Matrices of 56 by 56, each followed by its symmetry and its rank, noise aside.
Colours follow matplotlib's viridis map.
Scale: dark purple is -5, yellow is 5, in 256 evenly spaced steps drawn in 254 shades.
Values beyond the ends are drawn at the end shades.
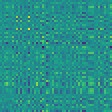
no symmetry, rank three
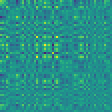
symmetric, rank two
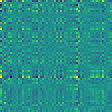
no symmetry, rank two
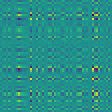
no symmetry, rank one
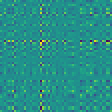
symmetric, rank two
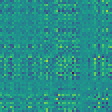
symmetric, rank three
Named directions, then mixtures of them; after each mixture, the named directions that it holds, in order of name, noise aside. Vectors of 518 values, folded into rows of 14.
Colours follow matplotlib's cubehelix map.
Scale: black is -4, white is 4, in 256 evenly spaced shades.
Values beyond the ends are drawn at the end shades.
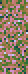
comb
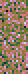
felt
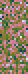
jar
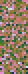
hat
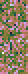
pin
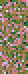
felt.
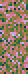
felt, hat, pin.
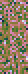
felt, jar.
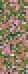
comb, felt, pin.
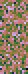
felt, hat.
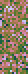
hat, jar.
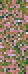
comb.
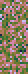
jar.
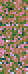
hat.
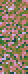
hat.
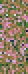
comb, jar, pin.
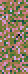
comb, felt, jar.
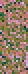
felt.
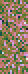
felt, jar, pin.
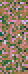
comb, felt, jar.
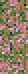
pin.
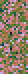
hat, pin.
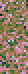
comb, felt, jar.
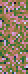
felt, hat, jar.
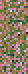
comb, felt.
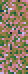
hat, pin.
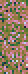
felt.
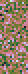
felt, jar.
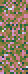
hat.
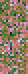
pin.
